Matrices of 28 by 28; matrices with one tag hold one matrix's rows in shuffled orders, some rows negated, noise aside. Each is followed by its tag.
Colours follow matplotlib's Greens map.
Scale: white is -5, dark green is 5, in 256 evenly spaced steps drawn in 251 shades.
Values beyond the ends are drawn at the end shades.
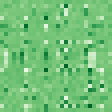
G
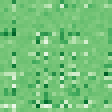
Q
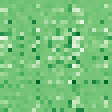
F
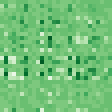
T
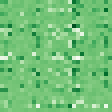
F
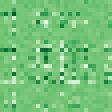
Q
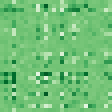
Q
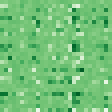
F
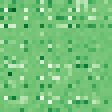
T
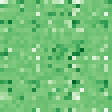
F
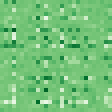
Q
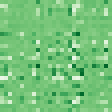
F
